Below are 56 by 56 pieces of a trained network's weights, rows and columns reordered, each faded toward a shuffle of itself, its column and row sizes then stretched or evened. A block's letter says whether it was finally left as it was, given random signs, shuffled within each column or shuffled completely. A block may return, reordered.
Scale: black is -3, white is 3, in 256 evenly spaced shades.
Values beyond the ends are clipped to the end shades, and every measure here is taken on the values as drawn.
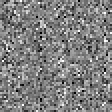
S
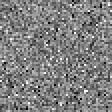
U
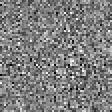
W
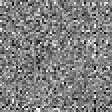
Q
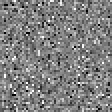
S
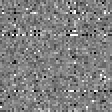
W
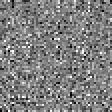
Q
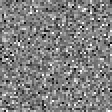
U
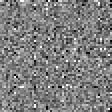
W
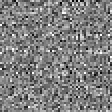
Q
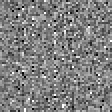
S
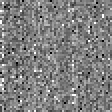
S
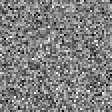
U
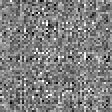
Q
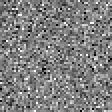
U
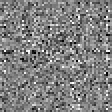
W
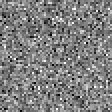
U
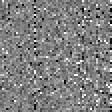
S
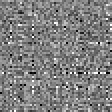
Q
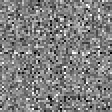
W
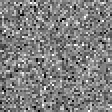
U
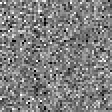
S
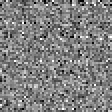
W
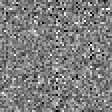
W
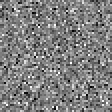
U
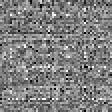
Q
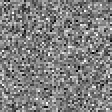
U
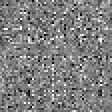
W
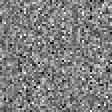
S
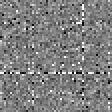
Q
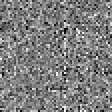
W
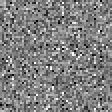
S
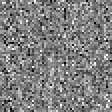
S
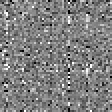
W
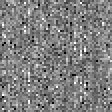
S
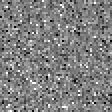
U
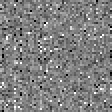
S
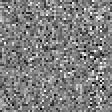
S
